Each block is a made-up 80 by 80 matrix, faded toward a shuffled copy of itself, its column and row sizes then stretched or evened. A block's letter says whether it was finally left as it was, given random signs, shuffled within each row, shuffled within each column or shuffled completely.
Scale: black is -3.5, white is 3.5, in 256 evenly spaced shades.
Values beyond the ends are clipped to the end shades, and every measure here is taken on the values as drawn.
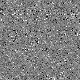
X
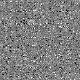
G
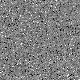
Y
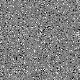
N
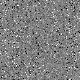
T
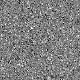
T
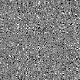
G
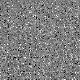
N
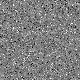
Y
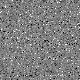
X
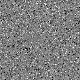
Y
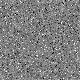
Y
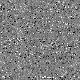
X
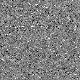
X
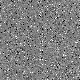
T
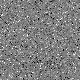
Y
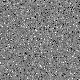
Y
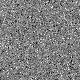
Y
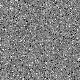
Y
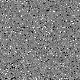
X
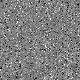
T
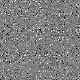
G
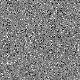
N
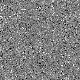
T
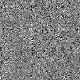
G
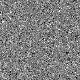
T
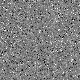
Y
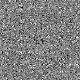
N
